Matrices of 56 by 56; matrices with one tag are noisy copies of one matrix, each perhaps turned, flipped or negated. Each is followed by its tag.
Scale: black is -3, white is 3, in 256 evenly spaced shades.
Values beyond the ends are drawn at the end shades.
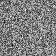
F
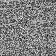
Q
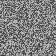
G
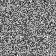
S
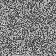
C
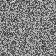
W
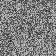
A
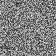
S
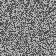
G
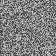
S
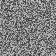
W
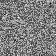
Q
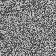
G
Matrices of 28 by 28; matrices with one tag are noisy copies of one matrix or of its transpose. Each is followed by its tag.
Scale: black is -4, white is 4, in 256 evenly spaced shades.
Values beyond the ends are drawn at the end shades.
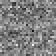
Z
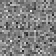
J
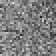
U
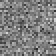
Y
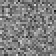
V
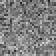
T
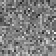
T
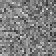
U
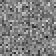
J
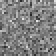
U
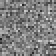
Y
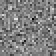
V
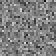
J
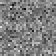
Z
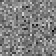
J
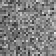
T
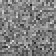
U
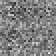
Z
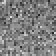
T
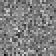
V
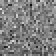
U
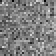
T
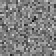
V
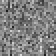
Y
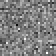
Y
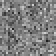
Z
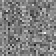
Z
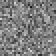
V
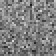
U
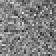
U
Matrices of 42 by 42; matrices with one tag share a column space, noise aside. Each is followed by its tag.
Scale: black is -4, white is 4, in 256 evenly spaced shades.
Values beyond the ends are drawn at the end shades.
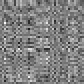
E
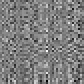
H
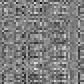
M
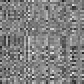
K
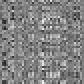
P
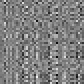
M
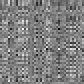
E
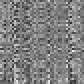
H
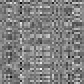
M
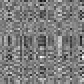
K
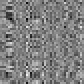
P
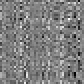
P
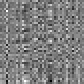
H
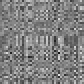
K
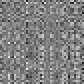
M
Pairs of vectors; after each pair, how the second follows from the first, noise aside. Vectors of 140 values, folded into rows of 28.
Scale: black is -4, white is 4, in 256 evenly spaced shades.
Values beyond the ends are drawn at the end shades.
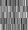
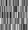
wrapped around.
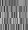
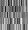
wrapped around.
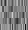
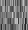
sign-scrambled.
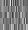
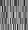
reversed, negated.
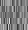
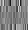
reversed, partly zeroed.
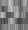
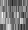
wrapped around.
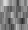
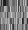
sign-scrambled.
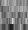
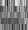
reversed, negated.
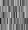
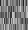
wrapped around.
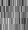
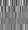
negated, partly zeroed.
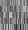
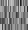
reversed, negated.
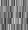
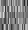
shuffled.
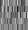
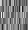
wrapped around.
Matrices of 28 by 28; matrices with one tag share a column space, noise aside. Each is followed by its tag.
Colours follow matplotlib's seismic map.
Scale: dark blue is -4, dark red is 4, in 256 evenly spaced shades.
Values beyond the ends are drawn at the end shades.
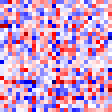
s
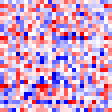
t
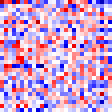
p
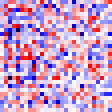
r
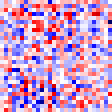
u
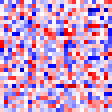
r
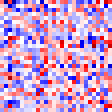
p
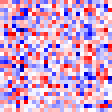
r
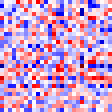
r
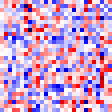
t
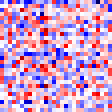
r
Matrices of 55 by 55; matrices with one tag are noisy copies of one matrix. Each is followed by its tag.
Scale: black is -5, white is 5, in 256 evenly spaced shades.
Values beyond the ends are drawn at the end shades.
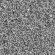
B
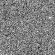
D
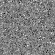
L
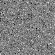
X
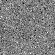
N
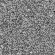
B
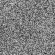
N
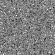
B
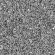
B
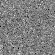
B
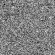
D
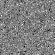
L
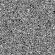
B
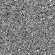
D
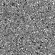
D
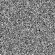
X
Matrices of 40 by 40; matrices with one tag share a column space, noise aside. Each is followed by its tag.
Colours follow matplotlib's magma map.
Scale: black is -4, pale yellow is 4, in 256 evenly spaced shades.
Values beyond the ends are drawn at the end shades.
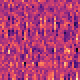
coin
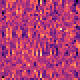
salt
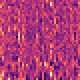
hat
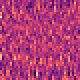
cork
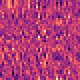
cork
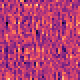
coin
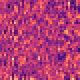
cork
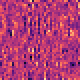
coin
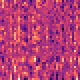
hat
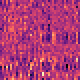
hat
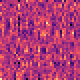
coin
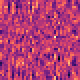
cork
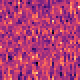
cork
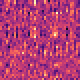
salt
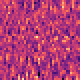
cork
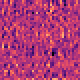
salt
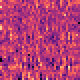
hat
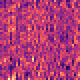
hat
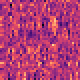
coin
